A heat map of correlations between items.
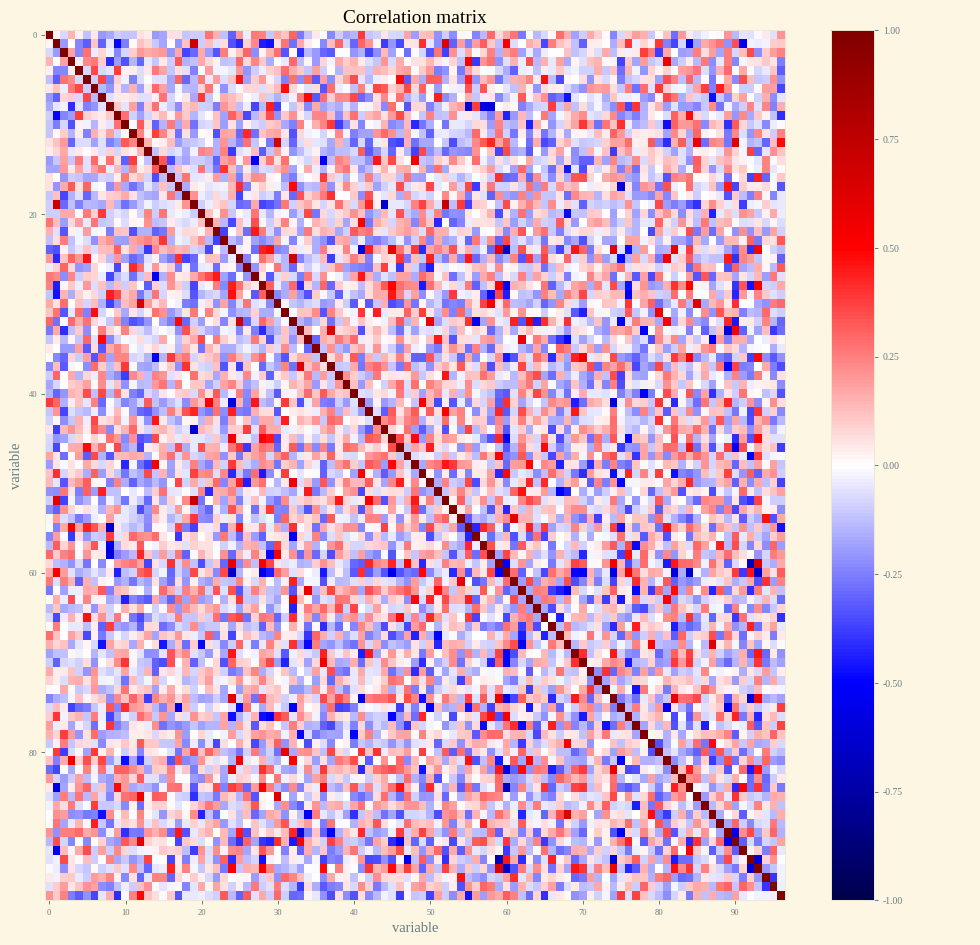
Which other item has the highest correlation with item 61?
54
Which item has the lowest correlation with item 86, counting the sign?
77
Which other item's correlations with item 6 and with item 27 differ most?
14
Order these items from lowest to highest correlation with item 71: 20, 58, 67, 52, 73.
52, 58, 20, 67, 73
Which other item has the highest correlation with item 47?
59
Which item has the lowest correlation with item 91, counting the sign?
1
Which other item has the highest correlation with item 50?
32
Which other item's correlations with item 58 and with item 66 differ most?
8
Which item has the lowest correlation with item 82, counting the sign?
60
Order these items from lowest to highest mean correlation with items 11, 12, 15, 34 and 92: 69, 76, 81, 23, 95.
69, 81, 95, 76, 23
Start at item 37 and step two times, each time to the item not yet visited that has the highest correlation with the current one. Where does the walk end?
90
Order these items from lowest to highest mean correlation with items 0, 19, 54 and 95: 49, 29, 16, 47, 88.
29, 16, 47, 88, 49
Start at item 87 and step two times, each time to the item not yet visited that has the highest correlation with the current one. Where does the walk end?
79
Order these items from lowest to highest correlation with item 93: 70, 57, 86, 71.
71, 57, 86, 70
